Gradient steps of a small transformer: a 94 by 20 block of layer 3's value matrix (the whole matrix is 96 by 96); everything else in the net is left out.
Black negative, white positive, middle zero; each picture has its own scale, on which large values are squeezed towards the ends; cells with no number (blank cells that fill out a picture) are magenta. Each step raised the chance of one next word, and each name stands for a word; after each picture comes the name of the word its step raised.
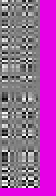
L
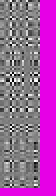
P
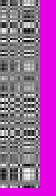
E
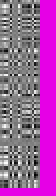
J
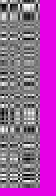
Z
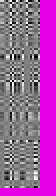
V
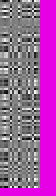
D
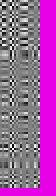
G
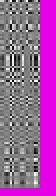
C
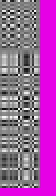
D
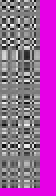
G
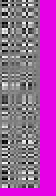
V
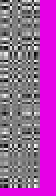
G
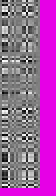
D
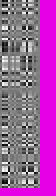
C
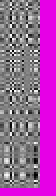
Z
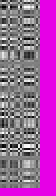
G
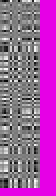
C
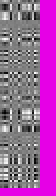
Z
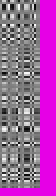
Z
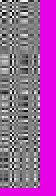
D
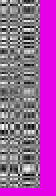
J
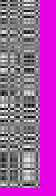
D
